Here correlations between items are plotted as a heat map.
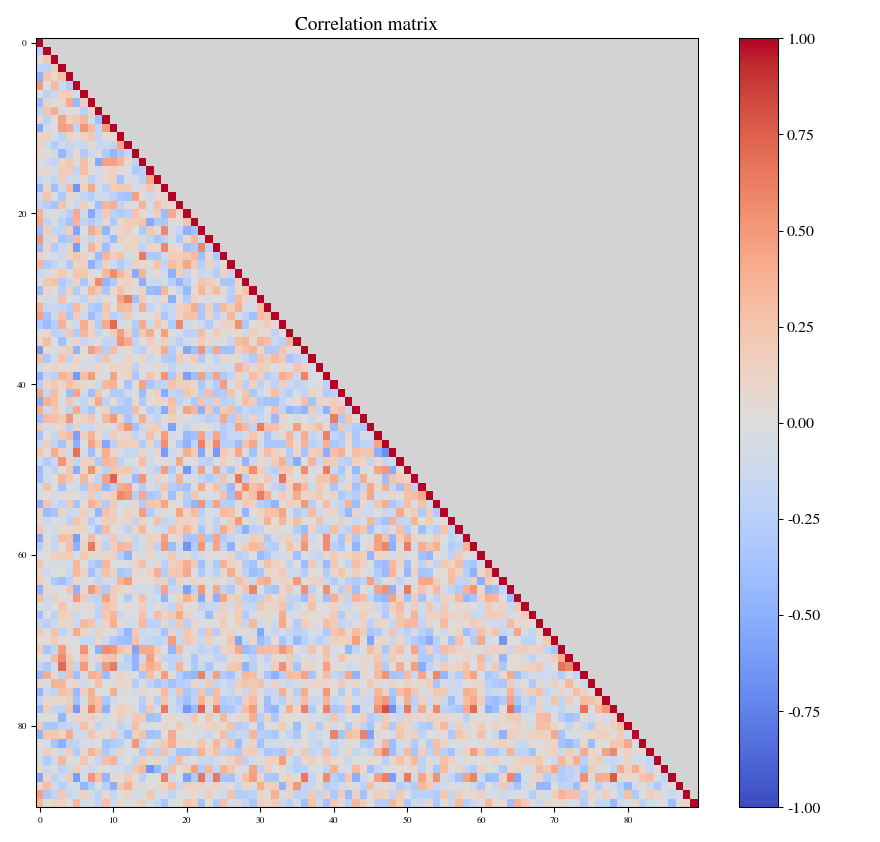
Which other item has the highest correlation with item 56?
27
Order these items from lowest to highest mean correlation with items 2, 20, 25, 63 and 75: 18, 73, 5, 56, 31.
73, 18, 56, 31, 5
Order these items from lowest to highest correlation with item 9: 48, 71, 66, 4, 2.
2, 4, 66, 48, 71
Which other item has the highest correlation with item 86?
78
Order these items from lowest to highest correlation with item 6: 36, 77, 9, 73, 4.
77, 36, 4, 9, 73
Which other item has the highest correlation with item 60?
70
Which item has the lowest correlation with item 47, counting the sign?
48
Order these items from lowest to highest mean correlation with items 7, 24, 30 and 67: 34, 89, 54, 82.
89, 82, 34, 54
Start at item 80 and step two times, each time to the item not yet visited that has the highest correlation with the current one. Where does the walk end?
13
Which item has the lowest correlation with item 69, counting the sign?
30
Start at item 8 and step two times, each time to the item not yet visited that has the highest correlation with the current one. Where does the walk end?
52
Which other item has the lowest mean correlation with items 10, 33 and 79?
87
